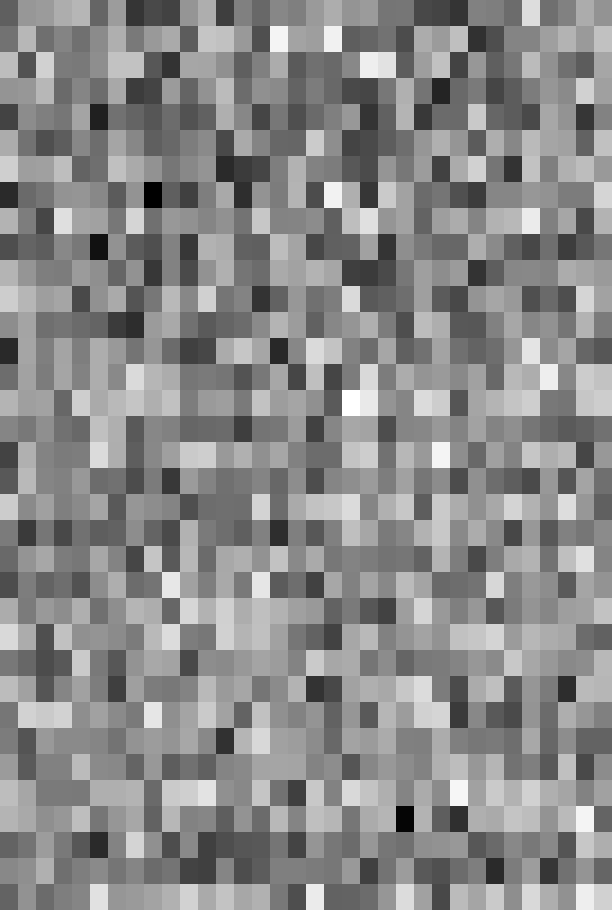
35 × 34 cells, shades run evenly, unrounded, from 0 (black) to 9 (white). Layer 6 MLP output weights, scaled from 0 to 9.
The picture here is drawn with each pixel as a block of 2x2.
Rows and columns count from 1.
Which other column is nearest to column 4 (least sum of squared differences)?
2
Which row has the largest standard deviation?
8
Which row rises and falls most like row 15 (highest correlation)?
33
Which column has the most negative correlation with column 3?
28
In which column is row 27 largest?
24
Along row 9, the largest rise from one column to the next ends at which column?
4
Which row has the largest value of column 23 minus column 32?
27
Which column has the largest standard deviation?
21
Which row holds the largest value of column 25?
18
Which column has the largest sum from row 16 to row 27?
20
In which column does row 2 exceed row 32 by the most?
26
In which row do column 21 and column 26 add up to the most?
31
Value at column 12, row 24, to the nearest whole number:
6
